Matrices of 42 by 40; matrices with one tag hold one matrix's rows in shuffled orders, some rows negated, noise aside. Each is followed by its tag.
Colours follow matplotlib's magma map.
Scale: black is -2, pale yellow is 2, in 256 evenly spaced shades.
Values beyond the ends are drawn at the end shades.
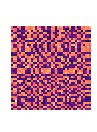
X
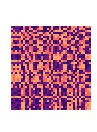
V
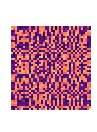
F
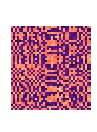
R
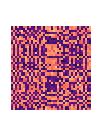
R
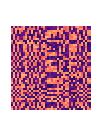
R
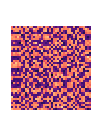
V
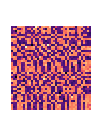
X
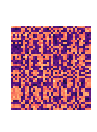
V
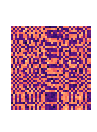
R
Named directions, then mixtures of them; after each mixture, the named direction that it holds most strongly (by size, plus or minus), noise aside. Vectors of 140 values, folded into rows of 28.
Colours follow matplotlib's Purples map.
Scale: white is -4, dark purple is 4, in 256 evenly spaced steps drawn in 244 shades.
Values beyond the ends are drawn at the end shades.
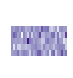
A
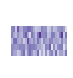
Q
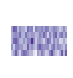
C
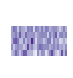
C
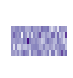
A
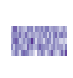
C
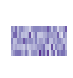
Q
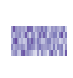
C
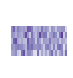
Q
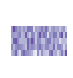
C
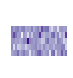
A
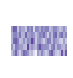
C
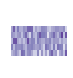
Q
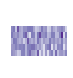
Q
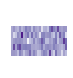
A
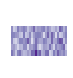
C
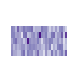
Q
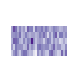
C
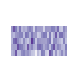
C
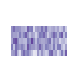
C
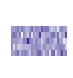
A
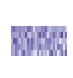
C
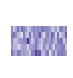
A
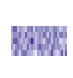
C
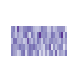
Q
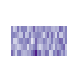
C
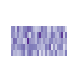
Q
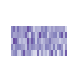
Q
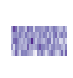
C
